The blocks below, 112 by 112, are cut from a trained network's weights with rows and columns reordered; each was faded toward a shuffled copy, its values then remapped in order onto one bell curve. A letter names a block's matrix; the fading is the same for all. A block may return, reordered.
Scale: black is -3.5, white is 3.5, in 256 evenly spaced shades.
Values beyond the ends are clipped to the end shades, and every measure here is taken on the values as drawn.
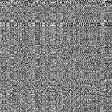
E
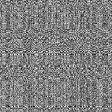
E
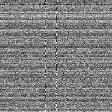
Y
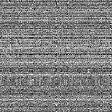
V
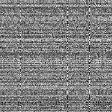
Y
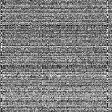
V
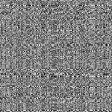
E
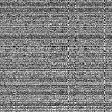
V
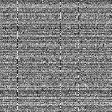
Y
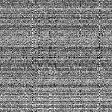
V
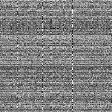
Y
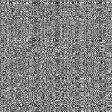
E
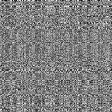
E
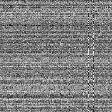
Y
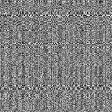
E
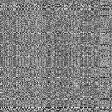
E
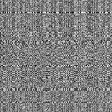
E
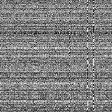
Y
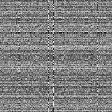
Y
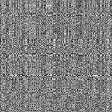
E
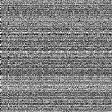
Y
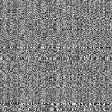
E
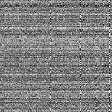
Y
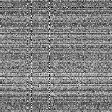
Y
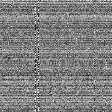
Y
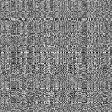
E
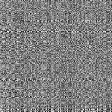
E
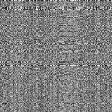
E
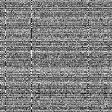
Y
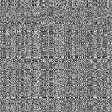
E
